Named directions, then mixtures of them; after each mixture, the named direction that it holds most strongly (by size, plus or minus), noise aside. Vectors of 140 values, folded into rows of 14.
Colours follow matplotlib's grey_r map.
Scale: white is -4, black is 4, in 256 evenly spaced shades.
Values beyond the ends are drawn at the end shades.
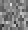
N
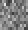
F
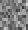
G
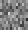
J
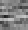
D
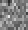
F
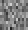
N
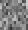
G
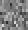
N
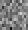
N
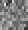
F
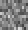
G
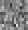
N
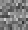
J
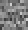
N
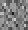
F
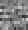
D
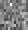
N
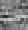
D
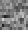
D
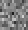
F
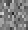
F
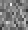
N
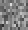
N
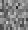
J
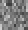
F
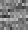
D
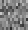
J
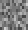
G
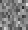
G
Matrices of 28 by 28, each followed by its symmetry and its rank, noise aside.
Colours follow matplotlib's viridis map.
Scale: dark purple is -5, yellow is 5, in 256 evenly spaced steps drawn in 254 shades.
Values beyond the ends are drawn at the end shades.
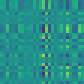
no symmetry, rank one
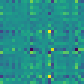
antisymmetric, rank two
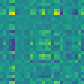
no symmetry, rank two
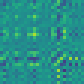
symmetric, rank two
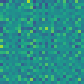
no symmetry, rank three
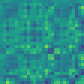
symmetric, rank three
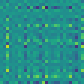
antisymmetric, rank two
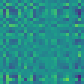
no symmetry, rank two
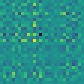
no symmetry, rank three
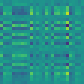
no symmetry, rank one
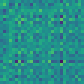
symmetric, rank three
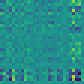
no symmetry, rank two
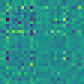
no symmetry, rank three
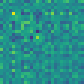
symmetric, rank three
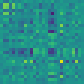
symmetric, rank three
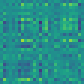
antisymmetric, rank two
